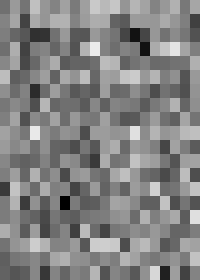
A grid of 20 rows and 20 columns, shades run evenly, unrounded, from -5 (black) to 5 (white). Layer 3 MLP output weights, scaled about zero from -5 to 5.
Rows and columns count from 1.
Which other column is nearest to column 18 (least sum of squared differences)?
10
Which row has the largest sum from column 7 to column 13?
1
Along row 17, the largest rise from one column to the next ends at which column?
9
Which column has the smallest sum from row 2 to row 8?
3
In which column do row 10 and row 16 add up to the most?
20
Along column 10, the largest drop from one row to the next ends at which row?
5
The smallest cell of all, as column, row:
7, 15
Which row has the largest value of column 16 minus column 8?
14
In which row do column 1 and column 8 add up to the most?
6
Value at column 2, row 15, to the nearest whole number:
2
